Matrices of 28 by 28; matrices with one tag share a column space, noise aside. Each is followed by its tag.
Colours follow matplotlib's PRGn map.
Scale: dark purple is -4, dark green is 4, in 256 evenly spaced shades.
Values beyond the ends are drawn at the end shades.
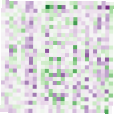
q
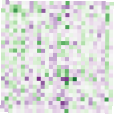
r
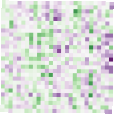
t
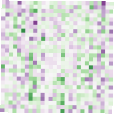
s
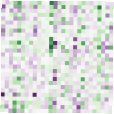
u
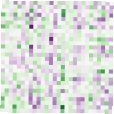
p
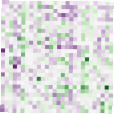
u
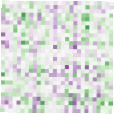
q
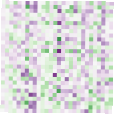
r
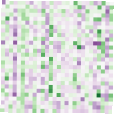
u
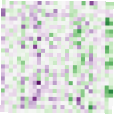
p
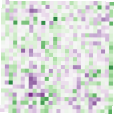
q
